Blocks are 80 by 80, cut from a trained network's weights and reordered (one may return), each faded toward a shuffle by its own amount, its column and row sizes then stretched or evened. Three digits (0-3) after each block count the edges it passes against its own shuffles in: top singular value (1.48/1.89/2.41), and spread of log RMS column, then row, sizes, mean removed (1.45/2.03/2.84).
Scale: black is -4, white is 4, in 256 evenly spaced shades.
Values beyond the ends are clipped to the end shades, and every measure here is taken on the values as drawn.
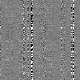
3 3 0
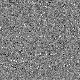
0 0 1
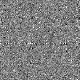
1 1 1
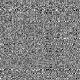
2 0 2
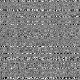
3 0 3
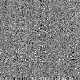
1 1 1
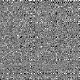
2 2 2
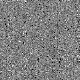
1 1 0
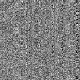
2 2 0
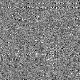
1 0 2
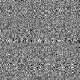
2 0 2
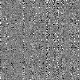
1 3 1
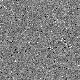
0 0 0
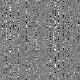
2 3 1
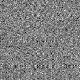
2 0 1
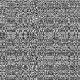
3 1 1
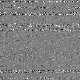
1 0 3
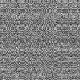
3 0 0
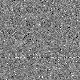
1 0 0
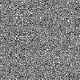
1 2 1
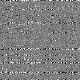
2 1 3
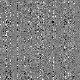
0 3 1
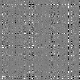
2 3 2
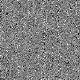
0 2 0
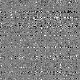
1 2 3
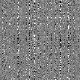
2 3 0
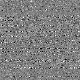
0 0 3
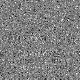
1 0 1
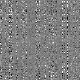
2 3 2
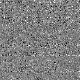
0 1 2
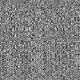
2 1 2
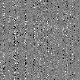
0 3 0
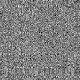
2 0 1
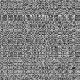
3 0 2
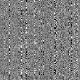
2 3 0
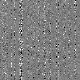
0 3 0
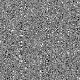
1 2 0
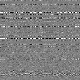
3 0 3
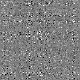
1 2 2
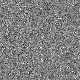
0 0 1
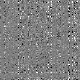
1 3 2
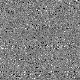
0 0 2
